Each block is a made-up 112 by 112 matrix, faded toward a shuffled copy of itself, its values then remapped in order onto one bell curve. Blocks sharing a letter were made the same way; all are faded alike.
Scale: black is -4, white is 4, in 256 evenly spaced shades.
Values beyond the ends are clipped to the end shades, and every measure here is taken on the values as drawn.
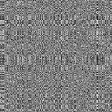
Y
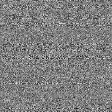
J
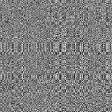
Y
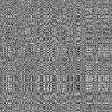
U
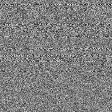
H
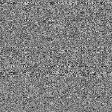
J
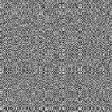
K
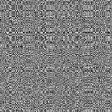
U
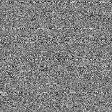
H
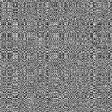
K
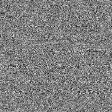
H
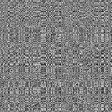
U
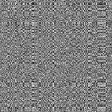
U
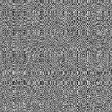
Y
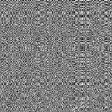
U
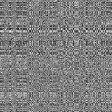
U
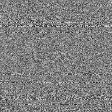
H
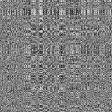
U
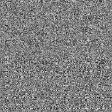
J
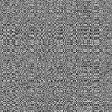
K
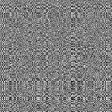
U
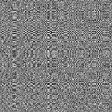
U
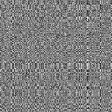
Y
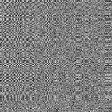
U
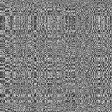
U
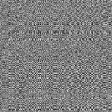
K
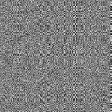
Y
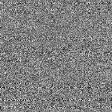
J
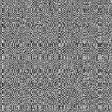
Y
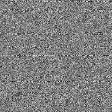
J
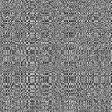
U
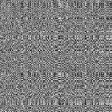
K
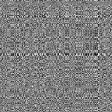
K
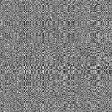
Y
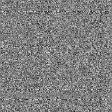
J
